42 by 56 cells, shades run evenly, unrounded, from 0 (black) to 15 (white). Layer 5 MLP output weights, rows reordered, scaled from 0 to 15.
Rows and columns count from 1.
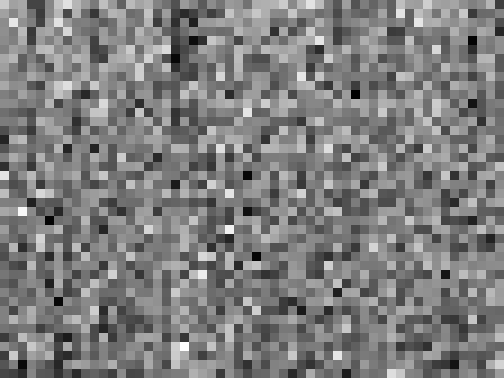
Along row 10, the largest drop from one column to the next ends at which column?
36
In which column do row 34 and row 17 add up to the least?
47
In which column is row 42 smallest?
39
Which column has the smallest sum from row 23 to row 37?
6
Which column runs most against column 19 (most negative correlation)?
22
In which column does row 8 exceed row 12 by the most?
16
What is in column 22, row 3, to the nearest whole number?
2
